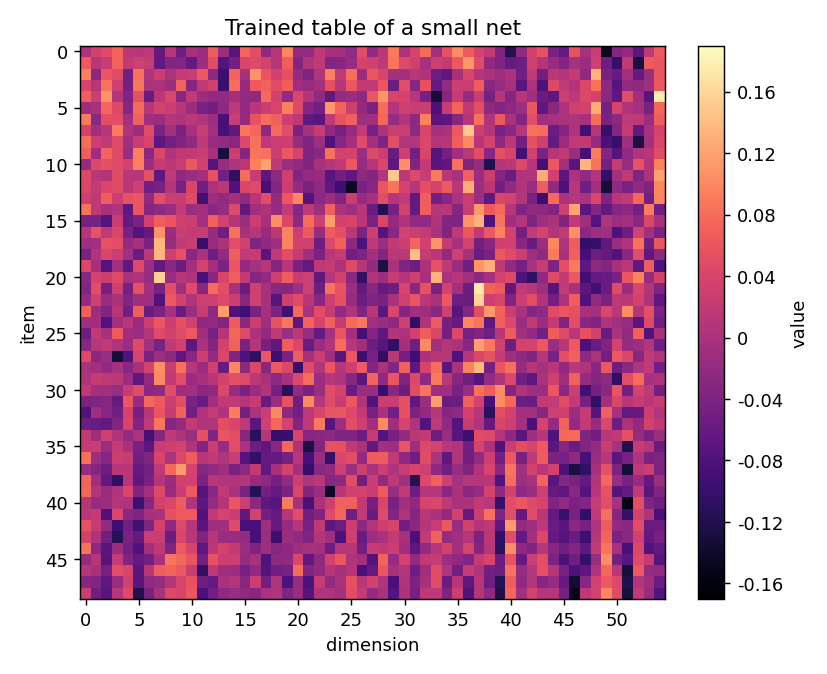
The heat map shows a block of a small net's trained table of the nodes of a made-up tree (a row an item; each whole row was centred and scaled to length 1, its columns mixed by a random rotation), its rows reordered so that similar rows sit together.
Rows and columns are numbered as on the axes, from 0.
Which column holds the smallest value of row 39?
23
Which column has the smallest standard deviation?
1
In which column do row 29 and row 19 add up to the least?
28
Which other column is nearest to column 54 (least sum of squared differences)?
2
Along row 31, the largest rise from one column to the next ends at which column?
39
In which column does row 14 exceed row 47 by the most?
46
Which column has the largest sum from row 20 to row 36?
37
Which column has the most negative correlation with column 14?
29
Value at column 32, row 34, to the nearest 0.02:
0.02
